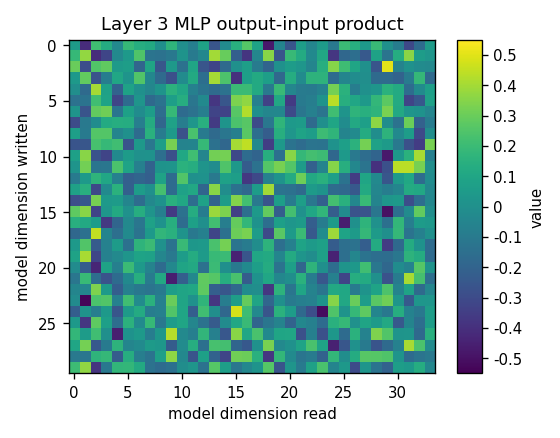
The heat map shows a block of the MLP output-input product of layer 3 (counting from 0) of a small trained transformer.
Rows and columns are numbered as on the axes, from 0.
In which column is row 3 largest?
13
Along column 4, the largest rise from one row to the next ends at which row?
27
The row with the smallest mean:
12
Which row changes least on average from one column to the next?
4
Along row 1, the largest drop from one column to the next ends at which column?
2
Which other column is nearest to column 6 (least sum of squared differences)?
17
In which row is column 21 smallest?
26
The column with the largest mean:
16
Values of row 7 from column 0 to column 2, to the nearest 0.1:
-0.3 -0.1 0
